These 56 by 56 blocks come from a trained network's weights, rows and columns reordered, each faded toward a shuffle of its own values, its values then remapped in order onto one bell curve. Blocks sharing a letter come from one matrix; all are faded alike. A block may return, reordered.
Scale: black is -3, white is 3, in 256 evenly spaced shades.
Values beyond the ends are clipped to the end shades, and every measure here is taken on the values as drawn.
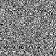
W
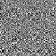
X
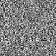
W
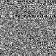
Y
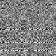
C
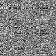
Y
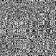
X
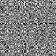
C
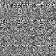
C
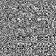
Y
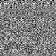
Y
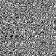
W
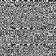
C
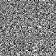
W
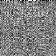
C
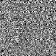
Y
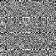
C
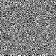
W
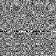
C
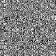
X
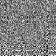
C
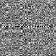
C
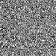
W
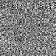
W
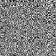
X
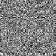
W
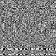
C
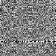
C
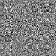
X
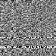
C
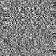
Y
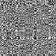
X
